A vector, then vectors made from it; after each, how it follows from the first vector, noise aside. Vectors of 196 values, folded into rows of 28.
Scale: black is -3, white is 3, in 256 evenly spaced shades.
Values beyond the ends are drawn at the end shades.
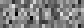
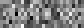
copied.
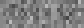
negated, shrunk.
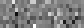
wrapped around, negated, partly zeroed.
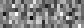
sign-scrambled.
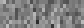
wrapped around, shrunk.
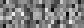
reversed.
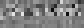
reversed, partly zeroed.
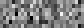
copied.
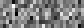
copied.
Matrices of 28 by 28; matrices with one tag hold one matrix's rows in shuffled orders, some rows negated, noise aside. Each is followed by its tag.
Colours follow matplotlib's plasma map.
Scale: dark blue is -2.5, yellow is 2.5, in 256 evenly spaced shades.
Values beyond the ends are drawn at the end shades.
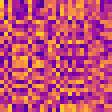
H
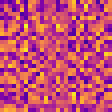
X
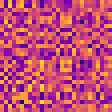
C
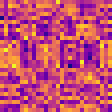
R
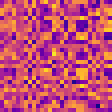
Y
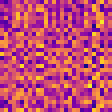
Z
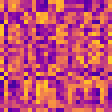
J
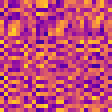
J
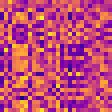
H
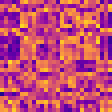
R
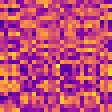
R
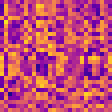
J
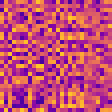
H
